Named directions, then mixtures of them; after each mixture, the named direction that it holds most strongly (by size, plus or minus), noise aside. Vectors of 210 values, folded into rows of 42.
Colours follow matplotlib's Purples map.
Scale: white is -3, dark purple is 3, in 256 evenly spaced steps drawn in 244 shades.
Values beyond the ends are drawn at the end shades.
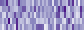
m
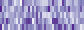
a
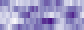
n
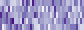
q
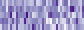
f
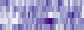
n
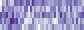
a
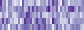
a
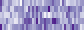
a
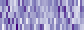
m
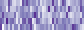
a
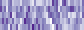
f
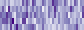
q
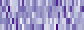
m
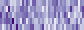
q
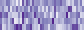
q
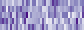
f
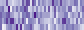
q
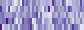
a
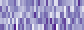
m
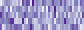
q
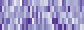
a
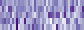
f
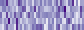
m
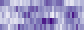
n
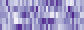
n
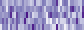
f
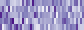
q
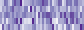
a
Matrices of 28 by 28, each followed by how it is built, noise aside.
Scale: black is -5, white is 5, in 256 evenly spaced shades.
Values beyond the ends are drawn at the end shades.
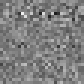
uneven rows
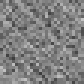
Toeplitz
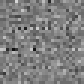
uneven rows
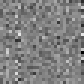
uneven columns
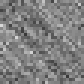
Toeplitz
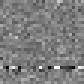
uneven rows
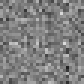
low rank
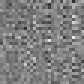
low rank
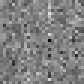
uneven columns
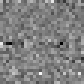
uneven rows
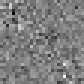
block diagonal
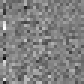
uneven columns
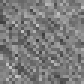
Toeplitz
